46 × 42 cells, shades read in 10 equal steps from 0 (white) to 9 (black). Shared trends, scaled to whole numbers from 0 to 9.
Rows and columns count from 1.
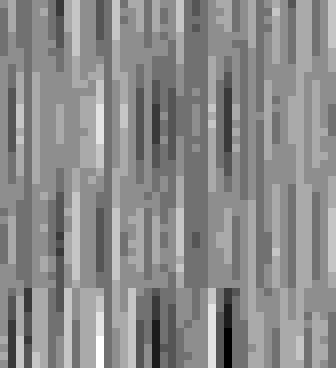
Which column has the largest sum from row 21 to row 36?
8
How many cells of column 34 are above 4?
7
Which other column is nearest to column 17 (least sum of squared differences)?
9
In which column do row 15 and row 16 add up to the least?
13
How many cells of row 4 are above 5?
3
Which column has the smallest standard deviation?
14
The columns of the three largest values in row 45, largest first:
29, 20, 2
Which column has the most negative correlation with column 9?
4
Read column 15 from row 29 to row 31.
2 2 2
